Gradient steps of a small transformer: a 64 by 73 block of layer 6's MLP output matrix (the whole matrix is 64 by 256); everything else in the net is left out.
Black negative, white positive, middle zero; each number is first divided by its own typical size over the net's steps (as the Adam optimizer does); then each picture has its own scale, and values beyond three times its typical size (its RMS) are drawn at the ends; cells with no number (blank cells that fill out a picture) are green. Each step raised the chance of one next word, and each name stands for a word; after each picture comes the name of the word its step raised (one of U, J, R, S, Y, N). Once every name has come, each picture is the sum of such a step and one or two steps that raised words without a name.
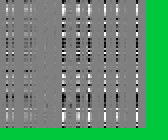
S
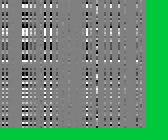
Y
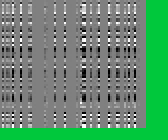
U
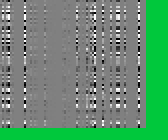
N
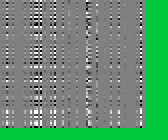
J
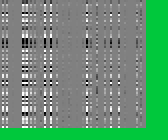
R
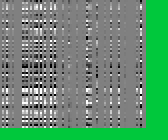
Y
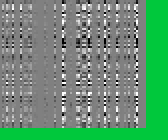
R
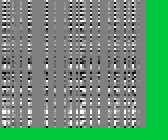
J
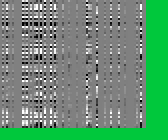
J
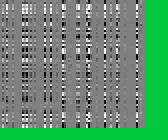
U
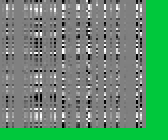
S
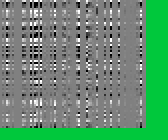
U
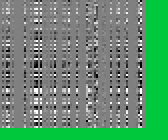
U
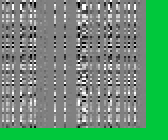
R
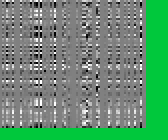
J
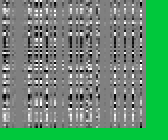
S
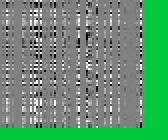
R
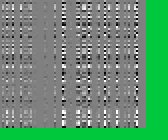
J
